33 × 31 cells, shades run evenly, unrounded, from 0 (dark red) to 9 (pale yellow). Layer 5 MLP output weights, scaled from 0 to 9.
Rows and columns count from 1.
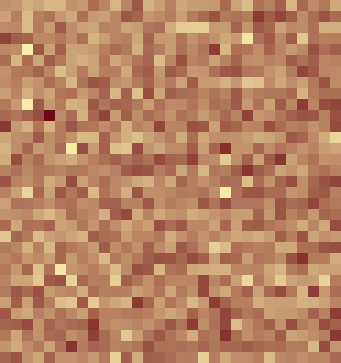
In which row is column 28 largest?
4
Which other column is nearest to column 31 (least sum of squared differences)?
1
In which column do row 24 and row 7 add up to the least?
28
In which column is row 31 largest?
12
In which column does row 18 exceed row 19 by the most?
21
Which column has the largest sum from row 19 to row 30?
7
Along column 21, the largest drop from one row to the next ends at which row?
19
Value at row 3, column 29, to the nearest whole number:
4
